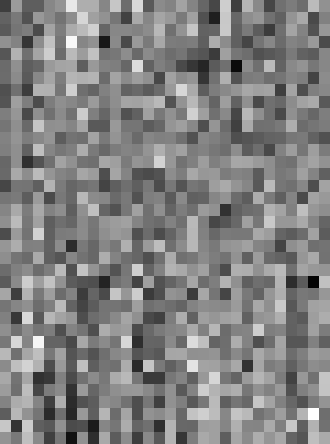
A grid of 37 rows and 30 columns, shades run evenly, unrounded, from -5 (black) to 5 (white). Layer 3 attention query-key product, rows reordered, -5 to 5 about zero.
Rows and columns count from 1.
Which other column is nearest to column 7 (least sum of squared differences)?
5
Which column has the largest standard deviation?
7
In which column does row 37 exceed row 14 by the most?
3
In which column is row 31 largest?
18
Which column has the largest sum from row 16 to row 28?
25
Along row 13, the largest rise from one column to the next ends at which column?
4
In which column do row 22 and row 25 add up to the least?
14
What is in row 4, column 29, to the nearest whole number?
1
